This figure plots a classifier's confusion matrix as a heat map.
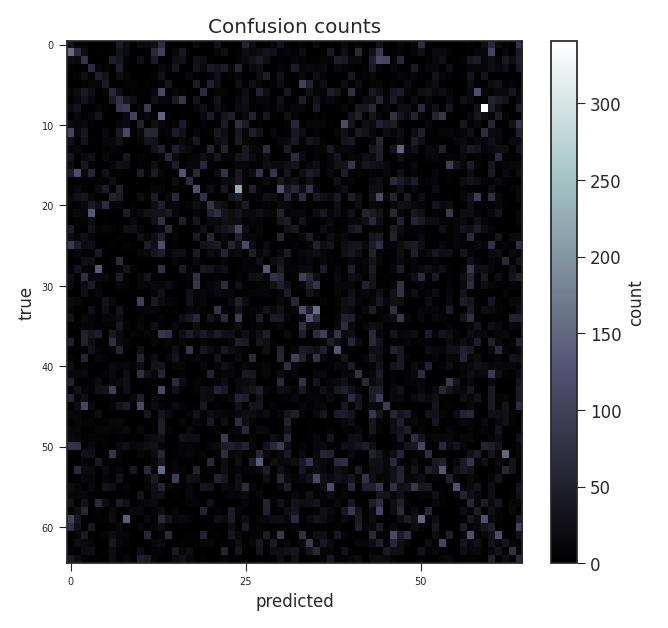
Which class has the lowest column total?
9
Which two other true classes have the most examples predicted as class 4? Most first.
28, 57
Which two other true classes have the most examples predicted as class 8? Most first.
59, 11
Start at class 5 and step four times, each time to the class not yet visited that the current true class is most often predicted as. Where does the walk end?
32
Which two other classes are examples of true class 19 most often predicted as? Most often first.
44, 58
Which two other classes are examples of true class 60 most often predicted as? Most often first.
64, 0
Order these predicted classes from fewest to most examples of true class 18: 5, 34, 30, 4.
4, 5, 34, 30
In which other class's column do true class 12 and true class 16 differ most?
1
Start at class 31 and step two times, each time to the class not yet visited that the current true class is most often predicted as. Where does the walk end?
24
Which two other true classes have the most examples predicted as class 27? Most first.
52, 16
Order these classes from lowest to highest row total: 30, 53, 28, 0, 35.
35, 0, 30, 28, 53
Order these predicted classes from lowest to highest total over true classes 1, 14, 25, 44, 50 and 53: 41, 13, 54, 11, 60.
54, 11, 41, 60, 13
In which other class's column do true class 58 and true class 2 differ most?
45
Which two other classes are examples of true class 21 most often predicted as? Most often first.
3, 54
